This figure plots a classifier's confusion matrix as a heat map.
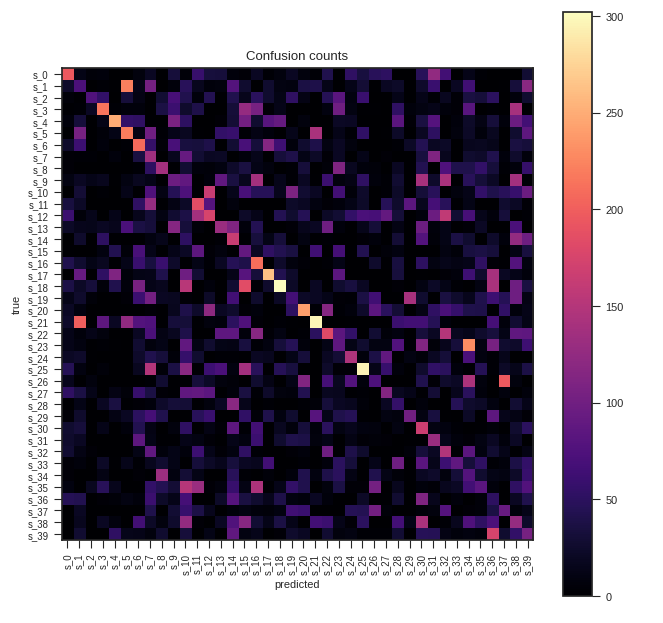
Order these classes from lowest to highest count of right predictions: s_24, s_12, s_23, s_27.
s_23, s_27, s_24, s_12
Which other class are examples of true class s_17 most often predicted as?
s_36
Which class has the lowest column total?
s_2
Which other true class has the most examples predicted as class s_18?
s_4
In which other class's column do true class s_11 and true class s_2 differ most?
s_7
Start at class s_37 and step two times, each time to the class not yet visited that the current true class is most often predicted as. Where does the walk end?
s_34
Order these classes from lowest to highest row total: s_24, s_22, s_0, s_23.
s_24, s_0, s_23, s_22
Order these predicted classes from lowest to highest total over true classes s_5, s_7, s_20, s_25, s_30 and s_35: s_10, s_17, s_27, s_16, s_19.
s_17, s_27, s_19, s_16, s_10
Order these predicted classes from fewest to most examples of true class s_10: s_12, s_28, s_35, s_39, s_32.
s_32, s_28, s_35, s_39, s_12
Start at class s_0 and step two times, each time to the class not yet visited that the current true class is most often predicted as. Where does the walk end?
s_6
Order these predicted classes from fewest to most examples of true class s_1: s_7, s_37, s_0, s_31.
s_37, s_0, s_31, s_7
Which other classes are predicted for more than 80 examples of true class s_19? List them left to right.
s_7, s_29, s_38
